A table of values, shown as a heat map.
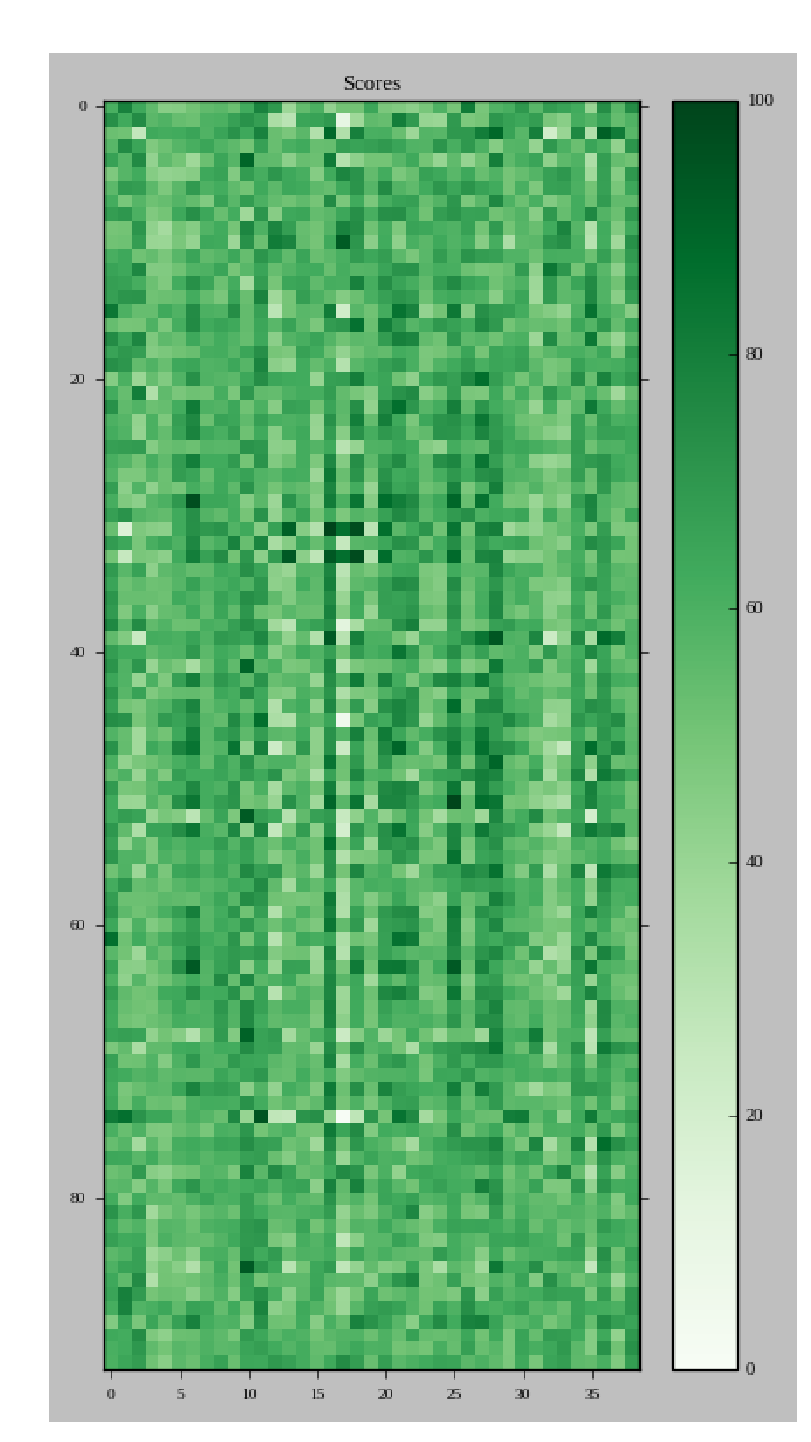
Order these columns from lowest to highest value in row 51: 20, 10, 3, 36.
10, 3, 36, 20
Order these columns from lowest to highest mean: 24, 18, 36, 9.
24, 9, 18, 36
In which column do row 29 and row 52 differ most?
6
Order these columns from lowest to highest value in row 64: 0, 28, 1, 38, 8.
1, 38, 0, 28, 8
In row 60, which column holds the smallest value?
19
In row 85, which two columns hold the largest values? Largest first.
10, 28
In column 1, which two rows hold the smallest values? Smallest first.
31, 33
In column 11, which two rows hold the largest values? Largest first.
74, 45
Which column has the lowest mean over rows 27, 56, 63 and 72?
15
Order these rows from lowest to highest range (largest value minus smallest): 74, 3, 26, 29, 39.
3, 26, 29, 39, 74
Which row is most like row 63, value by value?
29
